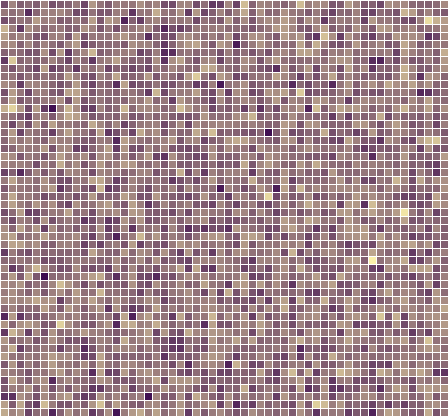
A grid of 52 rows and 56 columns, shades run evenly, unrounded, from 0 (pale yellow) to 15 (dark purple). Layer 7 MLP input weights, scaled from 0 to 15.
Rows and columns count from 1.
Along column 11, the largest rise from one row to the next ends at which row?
43
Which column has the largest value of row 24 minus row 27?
51
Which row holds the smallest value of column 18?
30
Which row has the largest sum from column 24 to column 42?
11
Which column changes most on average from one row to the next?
40
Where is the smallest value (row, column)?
33, 47
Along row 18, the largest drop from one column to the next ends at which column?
16
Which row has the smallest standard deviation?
13
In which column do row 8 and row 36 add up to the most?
48
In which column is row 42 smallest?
2
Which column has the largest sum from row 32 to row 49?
32
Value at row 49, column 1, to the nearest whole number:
10
